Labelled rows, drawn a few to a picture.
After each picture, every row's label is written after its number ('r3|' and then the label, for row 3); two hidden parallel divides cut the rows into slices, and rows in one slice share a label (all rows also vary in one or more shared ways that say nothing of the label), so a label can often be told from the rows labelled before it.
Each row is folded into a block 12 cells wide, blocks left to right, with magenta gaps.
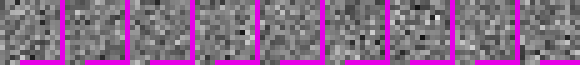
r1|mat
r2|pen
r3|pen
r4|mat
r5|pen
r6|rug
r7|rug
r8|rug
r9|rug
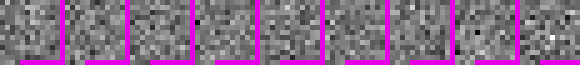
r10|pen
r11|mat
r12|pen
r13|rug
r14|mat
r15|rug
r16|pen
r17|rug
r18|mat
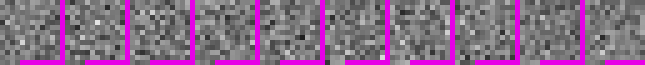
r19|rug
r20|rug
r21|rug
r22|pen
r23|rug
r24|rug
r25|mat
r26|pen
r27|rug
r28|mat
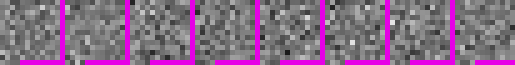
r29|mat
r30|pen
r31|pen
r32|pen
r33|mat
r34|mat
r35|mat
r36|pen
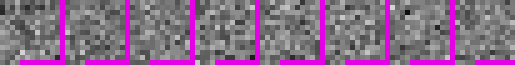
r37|rug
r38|pen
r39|pen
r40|pen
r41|mat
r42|rug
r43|pen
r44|mat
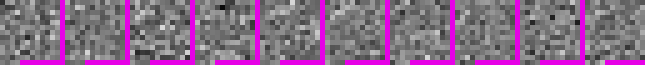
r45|mat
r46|pen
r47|rug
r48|rug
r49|mat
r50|pen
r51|pen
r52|pen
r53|rug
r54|pen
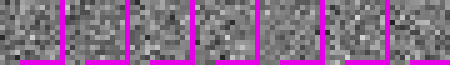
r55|mat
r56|mat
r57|mat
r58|mat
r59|pen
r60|mat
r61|rug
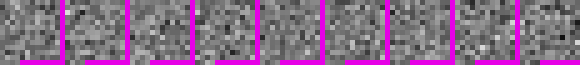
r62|rug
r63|pen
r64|mat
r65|mat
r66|pen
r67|mat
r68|pen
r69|mat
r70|rug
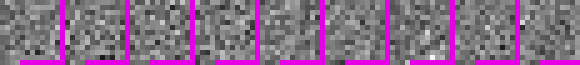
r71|mat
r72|rug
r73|rug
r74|rug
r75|pen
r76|pen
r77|pen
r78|rug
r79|mat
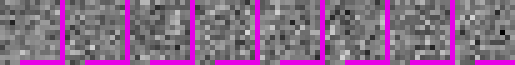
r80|pen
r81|mat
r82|rug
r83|mat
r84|pen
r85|pen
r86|rug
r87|mat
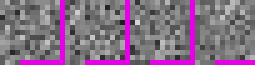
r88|rug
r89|rug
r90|rug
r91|pen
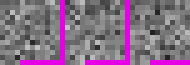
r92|mat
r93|rug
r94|rug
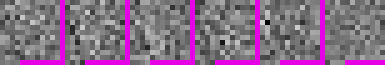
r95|rug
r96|rug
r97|rug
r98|rug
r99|mat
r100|pen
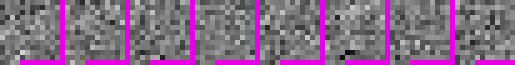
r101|rug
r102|mat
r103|pen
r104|pen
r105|pen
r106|mat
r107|mat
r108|mat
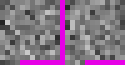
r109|rug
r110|rug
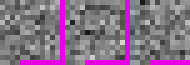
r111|mat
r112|rug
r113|mat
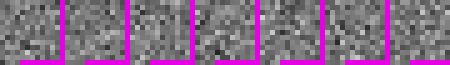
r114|rug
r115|pen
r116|pen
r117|mat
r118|rug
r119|rug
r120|pen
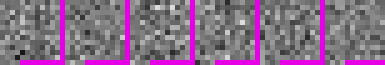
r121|mat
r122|pen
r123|mat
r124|rug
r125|mat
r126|pen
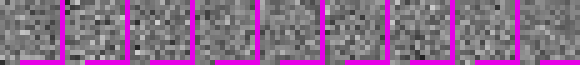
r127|pen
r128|mat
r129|mat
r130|pen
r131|pen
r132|pen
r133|mat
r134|rug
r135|pen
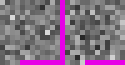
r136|rug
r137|mat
